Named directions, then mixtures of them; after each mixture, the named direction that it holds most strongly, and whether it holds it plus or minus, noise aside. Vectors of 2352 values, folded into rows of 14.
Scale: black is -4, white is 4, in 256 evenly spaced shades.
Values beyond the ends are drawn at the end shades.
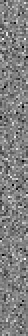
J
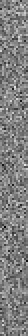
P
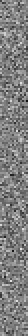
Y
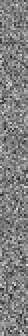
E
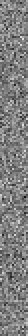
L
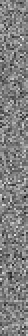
L, plus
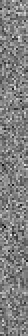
P, plus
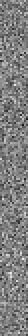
L, minus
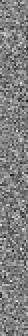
Y, plus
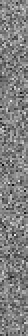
P, plus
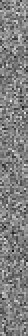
P, plus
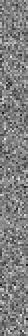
E, minus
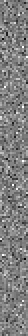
J, minus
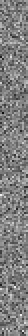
E, minus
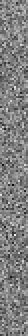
P, plus
